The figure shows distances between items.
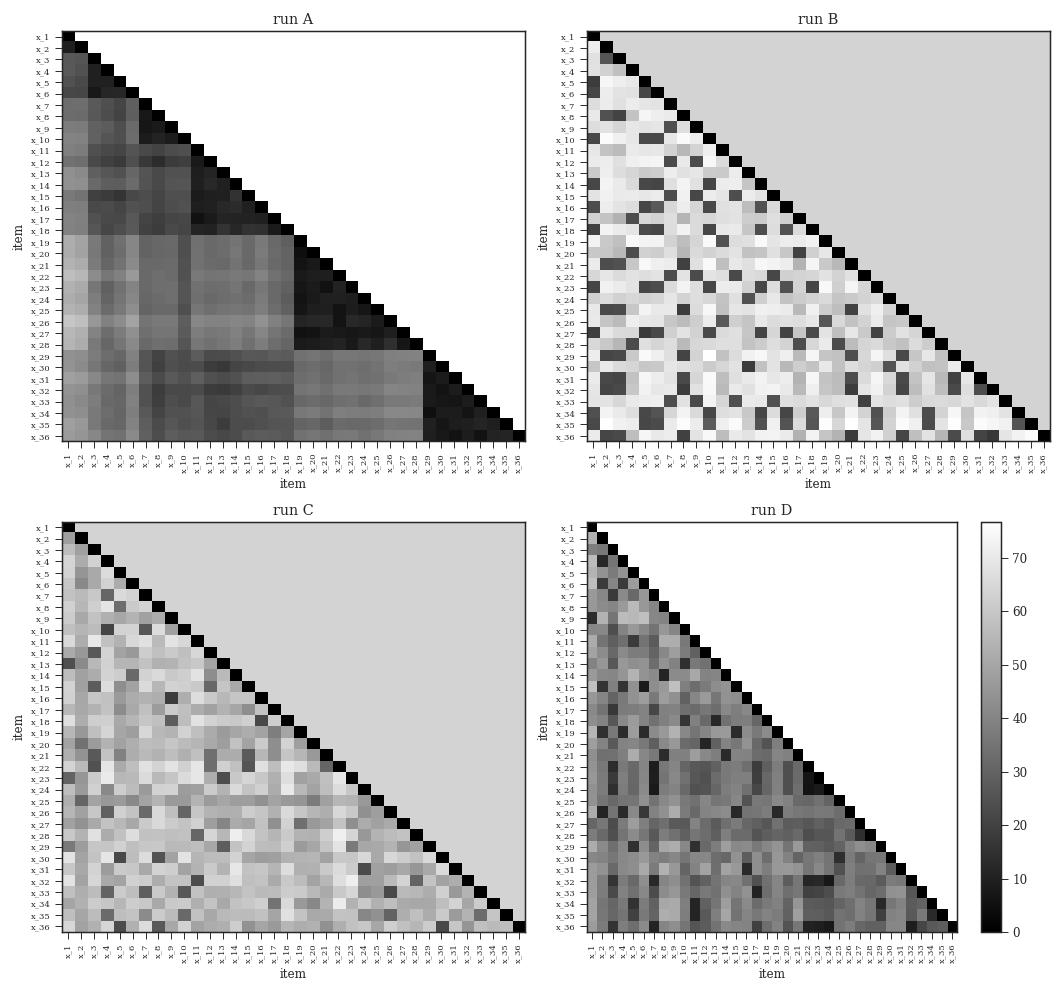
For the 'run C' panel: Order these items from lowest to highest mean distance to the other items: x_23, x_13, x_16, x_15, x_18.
x_13, x_15, x_16, x_23, x_18
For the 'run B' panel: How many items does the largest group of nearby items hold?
11
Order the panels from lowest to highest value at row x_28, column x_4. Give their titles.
run B, run A, run D, run C
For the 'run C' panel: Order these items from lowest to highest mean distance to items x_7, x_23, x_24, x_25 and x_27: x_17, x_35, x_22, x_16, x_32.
x_35, x_17, x_16, x_32, x_22
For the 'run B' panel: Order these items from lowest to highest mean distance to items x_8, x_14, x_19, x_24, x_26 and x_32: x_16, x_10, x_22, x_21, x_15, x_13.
x_21, x_13, x_16, x_10, x_22, x_15
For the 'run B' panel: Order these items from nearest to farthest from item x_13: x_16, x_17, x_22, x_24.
x_24, x_16, x_17, x_22
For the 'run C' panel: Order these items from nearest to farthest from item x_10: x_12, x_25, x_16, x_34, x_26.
x_26, x_25, x_16, x_12, x_34
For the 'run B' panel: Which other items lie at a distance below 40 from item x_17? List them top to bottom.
x_4, x_20, x_28
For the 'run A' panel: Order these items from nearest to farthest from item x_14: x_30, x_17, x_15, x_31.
x_17, x_15, x_30, x_31
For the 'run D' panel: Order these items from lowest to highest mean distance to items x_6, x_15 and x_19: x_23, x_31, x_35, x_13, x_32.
x_35, x_23, x_32, x_13, x_31
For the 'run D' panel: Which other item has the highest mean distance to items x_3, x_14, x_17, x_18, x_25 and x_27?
x_5
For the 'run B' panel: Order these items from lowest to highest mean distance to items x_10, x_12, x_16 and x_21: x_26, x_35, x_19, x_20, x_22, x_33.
x_35, x_22, x_33, x_20, x_26, x_19
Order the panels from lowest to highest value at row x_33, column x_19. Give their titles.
run A, run D, run C, run B
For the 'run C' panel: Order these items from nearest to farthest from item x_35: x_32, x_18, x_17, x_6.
x_17, x_32, x_6, x_18
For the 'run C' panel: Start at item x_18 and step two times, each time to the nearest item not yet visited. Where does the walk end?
x_9
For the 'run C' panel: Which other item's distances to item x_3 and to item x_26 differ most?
x_22
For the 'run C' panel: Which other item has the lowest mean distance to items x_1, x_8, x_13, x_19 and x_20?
x_23
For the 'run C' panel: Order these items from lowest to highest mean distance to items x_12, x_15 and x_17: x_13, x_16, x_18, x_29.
x_13, x_29, x_16, x_18
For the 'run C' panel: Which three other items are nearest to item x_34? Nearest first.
x_17, x_20, x_19
